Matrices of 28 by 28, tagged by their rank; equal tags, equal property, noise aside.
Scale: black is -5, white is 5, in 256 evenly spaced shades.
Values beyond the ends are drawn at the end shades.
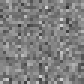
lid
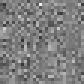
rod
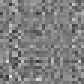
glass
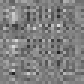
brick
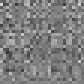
glass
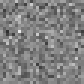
lid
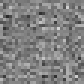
rod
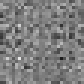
glass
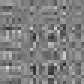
brick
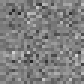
rod
